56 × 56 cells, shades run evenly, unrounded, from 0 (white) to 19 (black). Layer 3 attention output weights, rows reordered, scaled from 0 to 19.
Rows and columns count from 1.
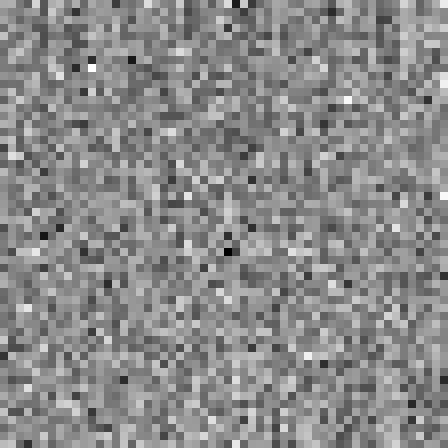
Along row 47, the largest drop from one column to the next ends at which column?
55
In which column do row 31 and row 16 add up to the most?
11
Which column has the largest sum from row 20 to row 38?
21
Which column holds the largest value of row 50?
10
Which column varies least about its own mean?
18
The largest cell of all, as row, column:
32, 29
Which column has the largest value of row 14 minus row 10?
56
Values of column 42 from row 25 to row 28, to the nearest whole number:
6 7 8 11
